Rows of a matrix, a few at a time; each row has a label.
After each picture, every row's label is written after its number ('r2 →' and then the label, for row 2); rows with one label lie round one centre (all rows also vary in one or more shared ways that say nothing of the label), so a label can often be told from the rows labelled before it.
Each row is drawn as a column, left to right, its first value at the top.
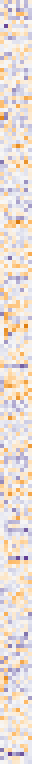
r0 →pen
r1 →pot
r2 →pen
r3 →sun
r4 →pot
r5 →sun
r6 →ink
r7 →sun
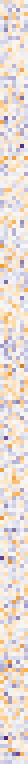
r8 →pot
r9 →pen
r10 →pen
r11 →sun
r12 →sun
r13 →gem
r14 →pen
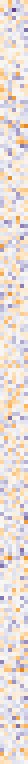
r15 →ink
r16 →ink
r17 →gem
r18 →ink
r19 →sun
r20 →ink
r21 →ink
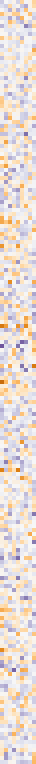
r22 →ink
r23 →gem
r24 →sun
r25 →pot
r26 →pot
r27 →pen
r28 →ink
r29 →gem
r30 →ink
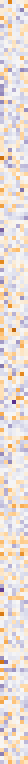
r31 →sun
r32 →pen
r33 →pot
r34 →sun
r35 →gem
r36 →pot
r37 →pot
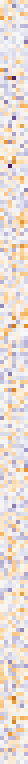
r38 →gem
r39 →sun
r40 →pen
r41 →ink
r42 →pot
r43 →pot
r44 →pot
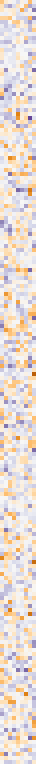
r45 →gem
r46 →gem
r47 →gem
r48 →sun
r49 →ink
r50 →ink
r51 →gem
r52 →pen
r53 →pot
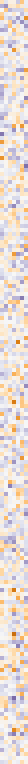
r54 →sun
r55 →ink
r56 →sun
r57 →pot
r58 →pot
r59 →gem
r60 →pot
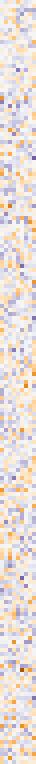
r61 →ink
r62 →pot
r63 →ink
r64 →gem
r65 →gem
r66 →ink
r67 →ink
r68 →sun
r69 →sun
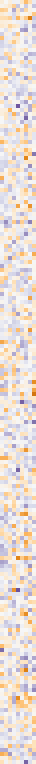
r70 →gem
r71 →gem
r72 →gem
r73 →pen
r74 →gem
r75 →sun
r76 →ink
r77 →ink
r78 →pot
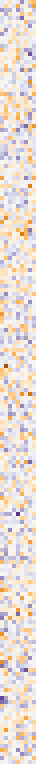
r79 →pen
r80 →pen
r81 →pen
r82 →ink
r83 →sun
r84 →gem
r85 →pen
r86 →pot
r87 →pot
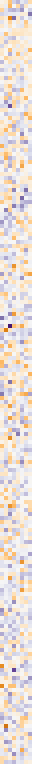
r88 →gem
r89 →ink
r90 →pen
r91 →gem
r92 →sun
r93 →ink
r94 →ink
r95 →ink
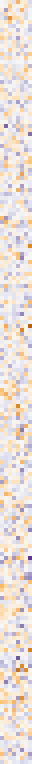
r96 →ink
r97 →sun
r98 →sun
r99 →sun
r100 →sun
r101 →gem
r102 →ink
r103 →ink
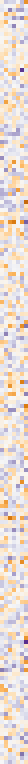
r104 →gem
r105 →pen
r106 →pen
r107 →pot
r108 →sun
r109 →gem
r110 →gem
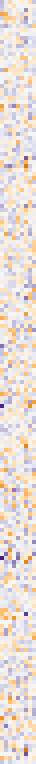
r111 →pot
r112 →sun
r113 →pen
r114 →gem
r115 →sun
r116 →pen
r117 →gem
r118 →pot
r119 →gem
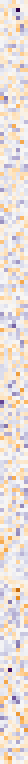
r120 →ink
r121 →pot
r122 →pot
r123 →pen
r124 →pen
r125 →sun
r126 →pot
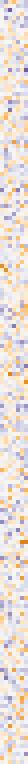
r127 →pot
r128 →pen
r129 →ink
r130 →sun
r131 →pot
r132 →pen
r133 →pot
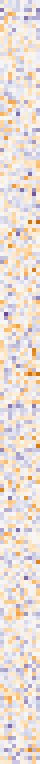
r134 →ink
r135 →sun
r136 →gem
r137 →pen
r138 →pot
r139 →pot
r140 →ink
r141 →pen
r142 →pot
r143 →gem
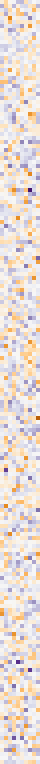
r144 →pot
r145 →gem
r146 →sun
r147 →pen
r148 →pot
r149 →pen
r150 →pen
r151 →pot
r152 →pot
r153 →pen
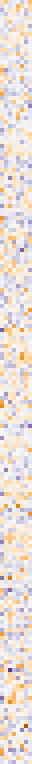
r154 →pen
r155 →gem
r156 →sun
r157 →gem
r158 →gem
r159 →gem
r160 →pen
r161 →sun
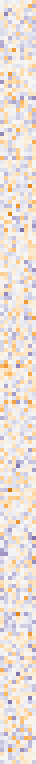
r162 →sun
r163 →gem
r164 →pen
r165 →ink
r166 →ink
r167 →pot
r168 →sun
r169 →pot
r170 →gem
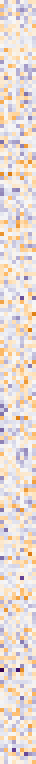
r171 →pot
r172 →ink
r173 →ink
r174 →pot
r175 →sun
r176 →ink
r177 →sun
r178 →ink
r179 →gem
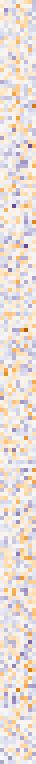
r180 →pen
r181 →pen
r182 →pen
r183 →pen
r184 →pot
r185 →pen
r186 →gem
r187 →ink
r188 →sun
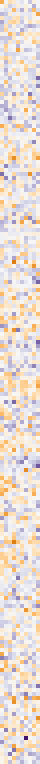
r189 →gem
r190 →sun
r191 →pen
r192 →ink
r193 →ink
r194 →pen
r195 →pen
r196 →sun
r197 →ink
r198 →pen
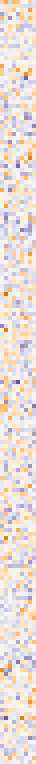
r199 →pen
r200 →ink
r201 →pot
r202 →sun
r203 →pen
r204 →sun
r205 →pot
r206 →pen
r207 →pot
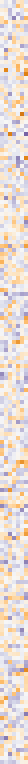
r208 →ink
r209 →pen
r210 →pen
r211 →sun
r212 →pen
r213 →sun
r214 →ink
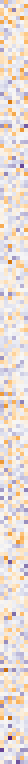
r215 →sun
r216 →gem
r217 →pen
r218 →pen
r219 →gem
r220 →pen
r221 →sun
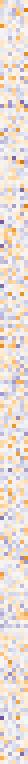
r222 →gem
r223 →gem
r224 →gem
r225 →pen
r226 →gem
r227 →pot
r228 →gem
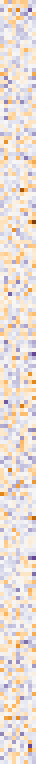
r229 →pot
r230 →sun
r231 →sun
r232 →sun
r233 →pot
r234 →sun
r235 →sun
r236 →pen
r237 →pot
